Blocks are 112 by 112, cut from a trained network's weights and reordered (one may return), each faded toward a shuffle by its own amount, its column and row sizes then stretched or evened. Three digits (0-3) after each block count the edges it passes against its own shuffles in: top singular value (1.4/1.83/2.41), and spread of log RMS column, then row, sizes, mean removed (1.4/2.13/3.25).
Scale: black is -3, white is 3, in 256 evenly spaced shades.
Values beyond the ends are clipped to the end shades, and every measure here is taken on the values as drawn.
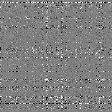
2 2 3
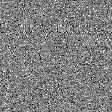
1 0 0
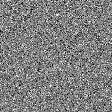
1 0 0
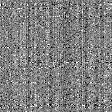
2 0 2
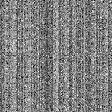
3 0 0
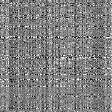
3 0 3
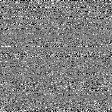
0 0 3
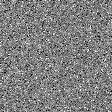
0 0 0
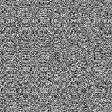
3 1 0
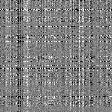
3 2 3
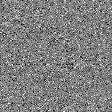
0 0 1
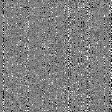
2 3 0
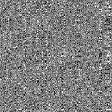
2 2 1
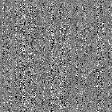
0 3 1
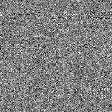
1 1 1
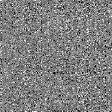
1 2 1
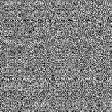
3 0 1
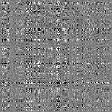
3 3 3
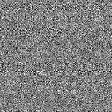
2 0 2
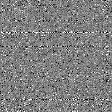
2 1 2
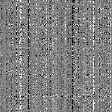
3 3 2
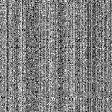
3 1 1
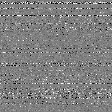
2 0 3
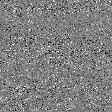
0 0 2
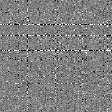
3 2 2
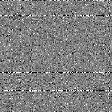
3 1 2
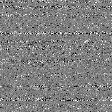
0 0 3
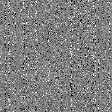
1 3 0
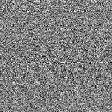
2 0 2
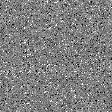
0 1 1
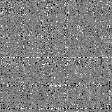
2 2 2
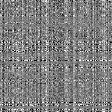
3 1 3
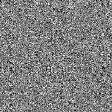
1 1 1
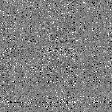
1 2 2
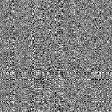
3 2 1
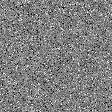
0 0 0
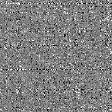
1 2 2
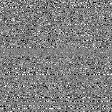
0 0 3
